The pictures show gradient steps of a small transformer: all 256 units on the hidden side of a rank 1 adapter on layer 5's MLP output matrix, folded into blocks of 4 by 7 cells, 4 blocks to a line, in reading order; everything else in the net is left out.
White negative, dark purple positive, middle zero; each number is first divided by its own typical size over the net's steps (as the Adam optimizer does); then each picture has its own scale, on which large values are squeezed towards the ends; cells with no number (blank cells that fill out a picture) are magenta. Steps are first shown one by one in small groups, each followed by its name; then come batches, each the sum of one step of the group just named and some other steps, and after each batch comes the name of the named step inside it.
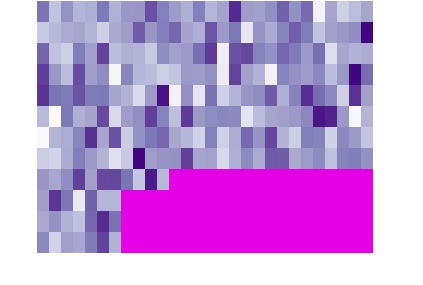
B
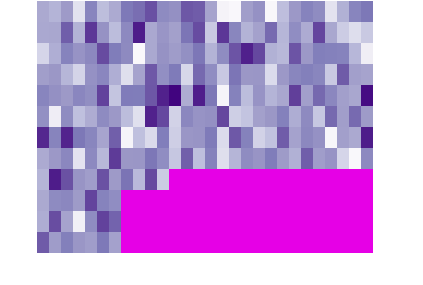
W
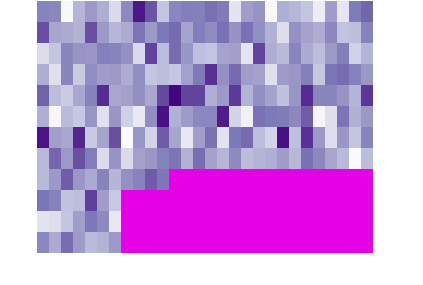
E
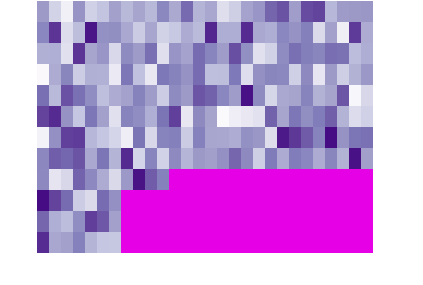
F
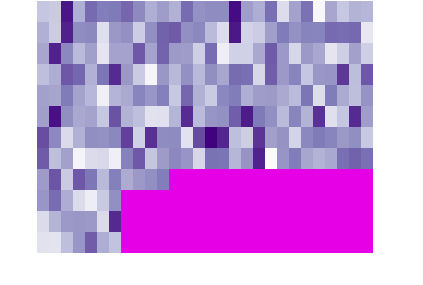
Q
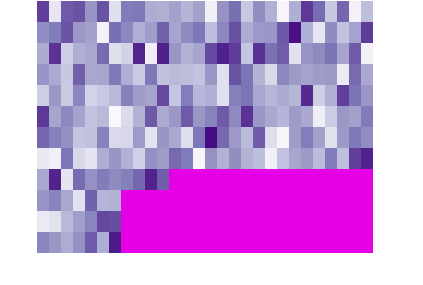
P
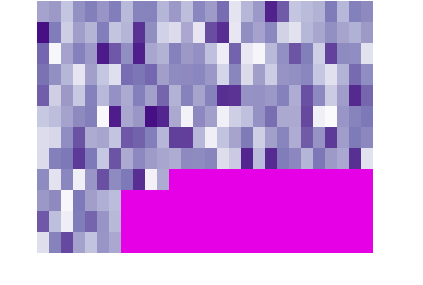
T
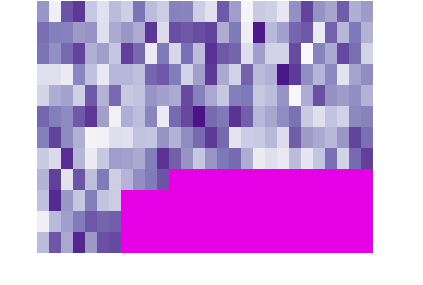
P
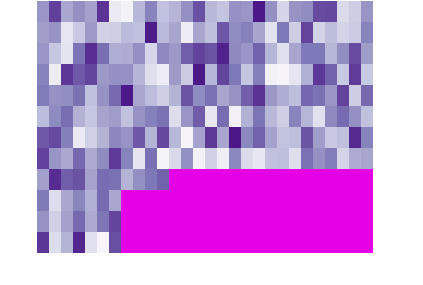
P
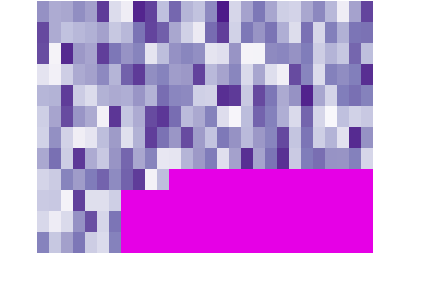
T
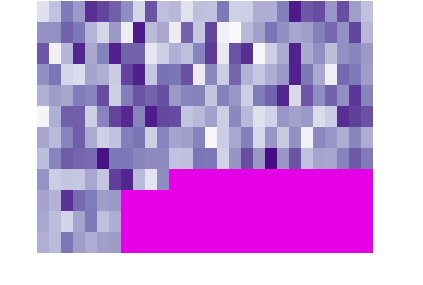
T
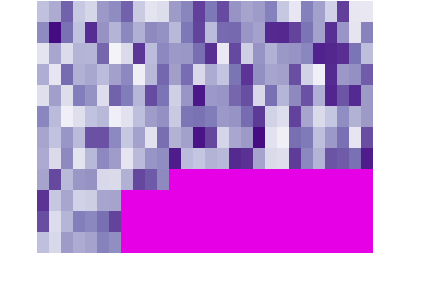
P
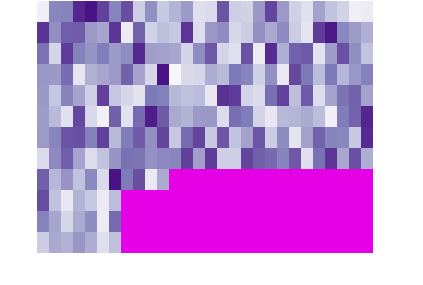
T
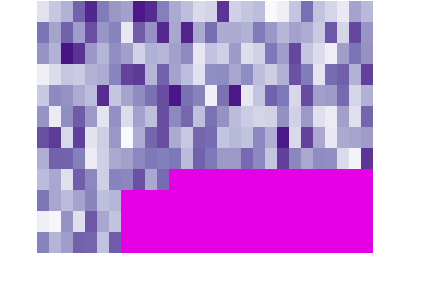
E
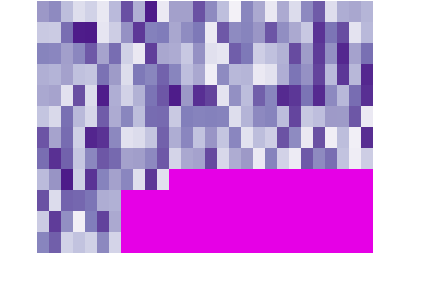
W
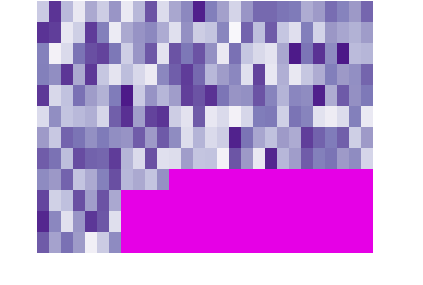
T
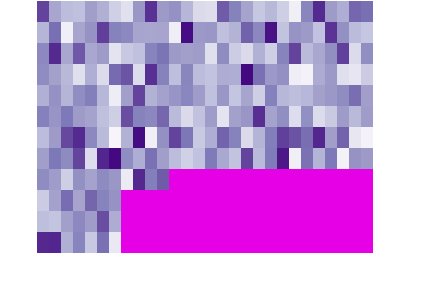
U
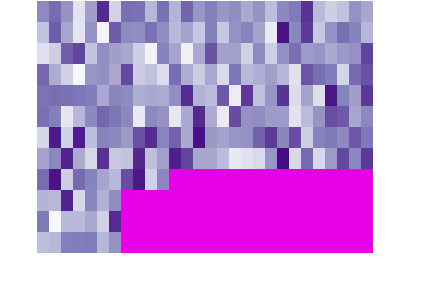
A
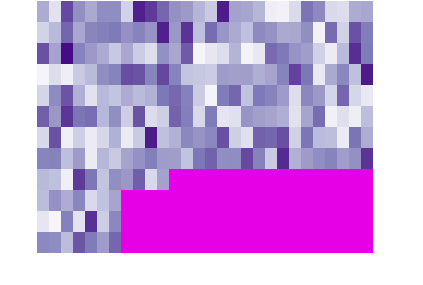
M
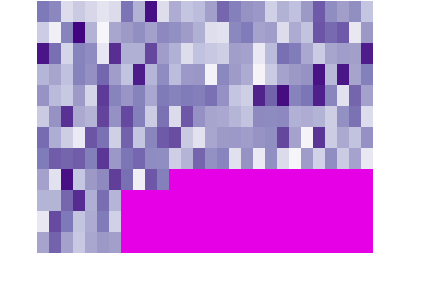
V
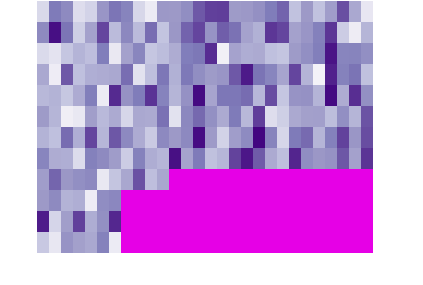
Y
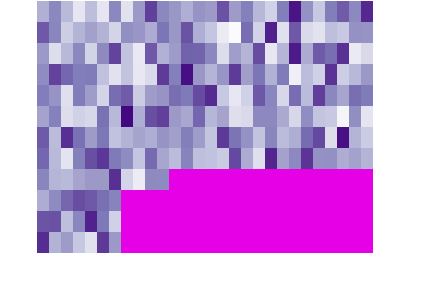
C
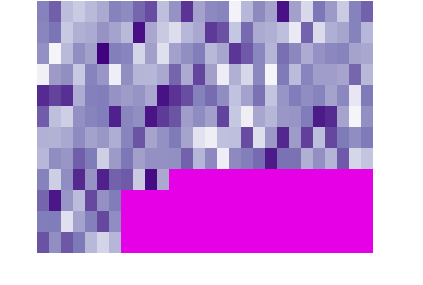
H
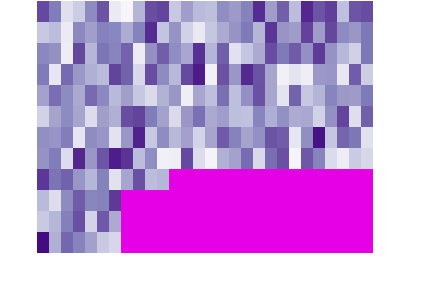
U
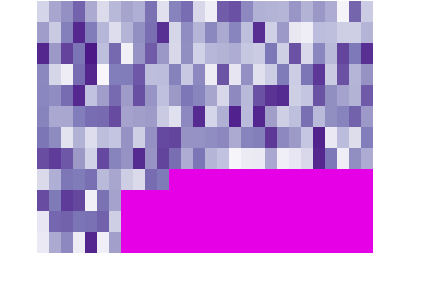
V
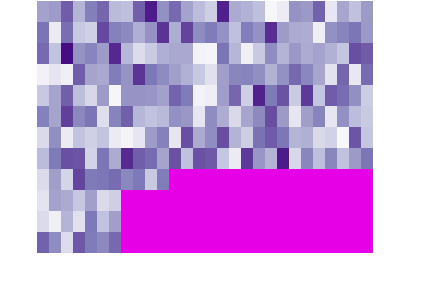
M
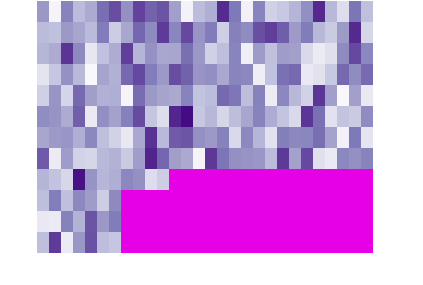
M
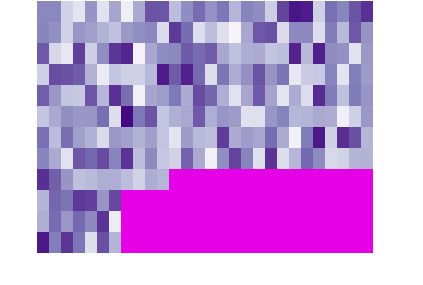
C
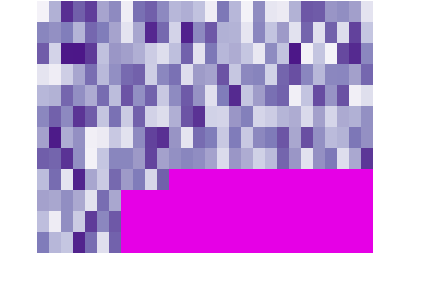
M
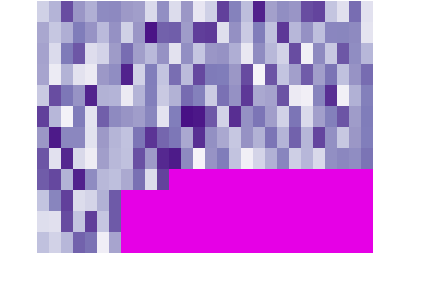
A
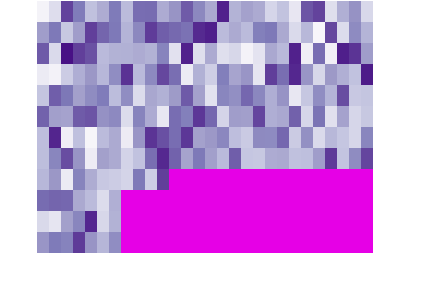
M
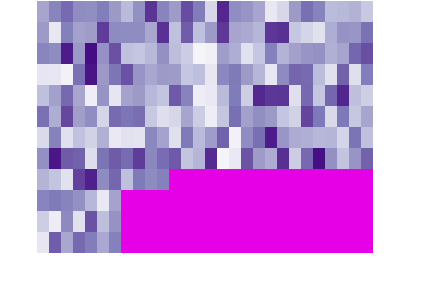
M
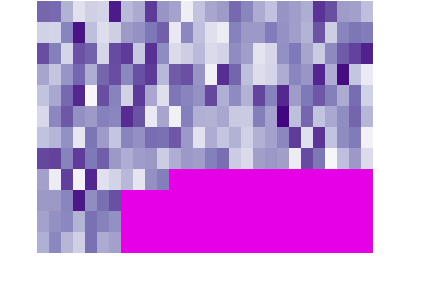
V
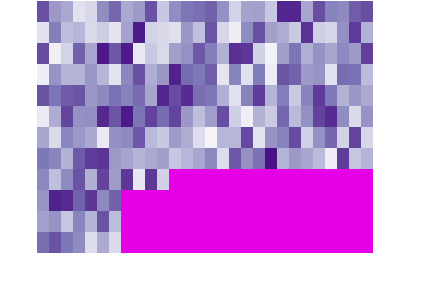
H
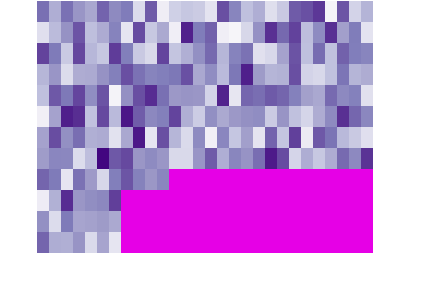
U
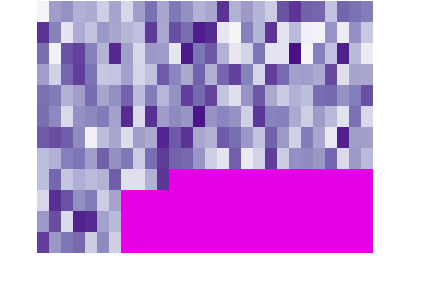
C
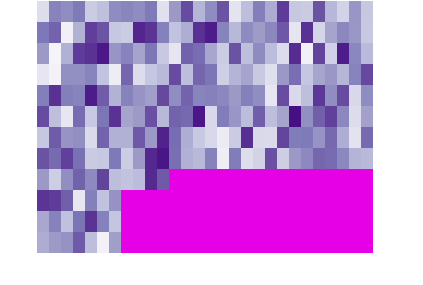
H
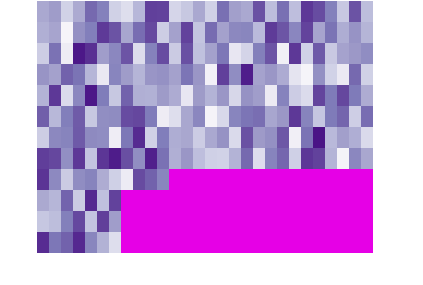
U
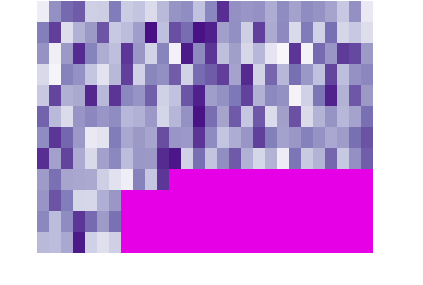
Y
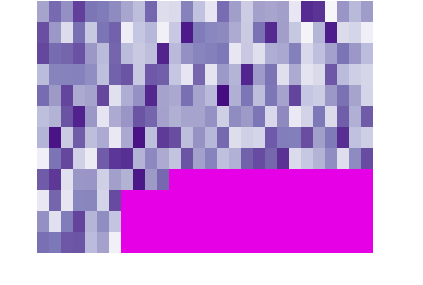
U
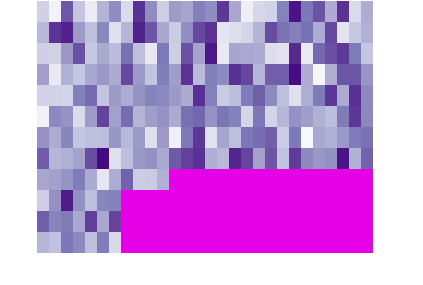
Y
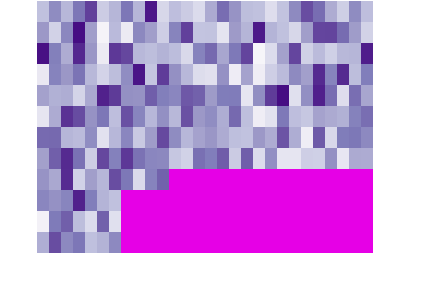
V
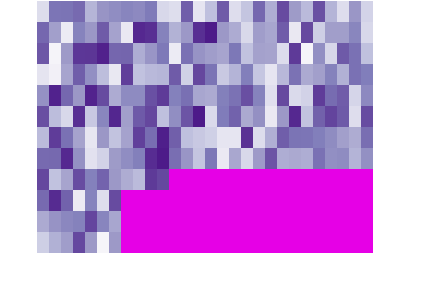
H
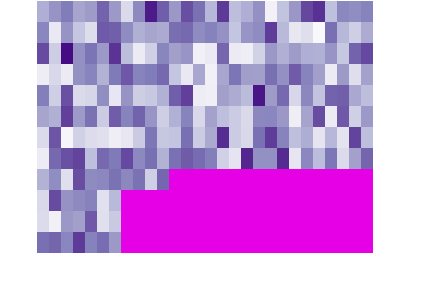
M
